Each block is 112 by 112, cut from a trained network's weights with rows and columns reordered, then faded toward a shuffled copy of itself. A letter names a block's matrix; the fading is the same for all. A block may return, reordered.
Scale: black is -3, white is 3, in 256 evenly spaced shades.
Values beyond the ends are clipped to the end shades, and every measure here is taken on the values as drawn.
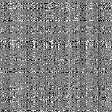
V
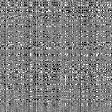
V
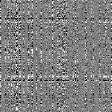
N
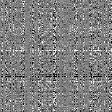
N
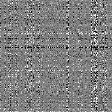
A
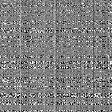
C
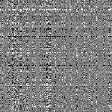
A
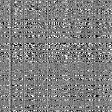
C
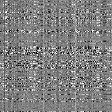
C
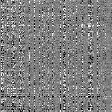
N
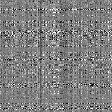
V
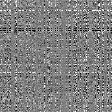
A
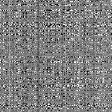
C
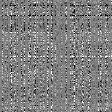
N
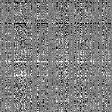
N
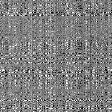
V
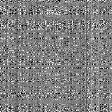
C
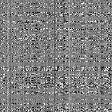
C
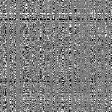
N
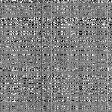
C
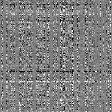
N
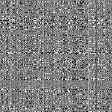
C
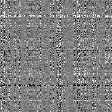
A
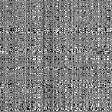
V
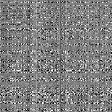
C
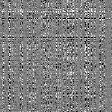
N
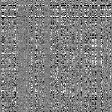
A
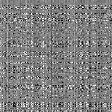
V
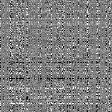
A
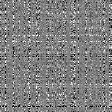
A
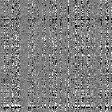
N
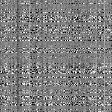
C
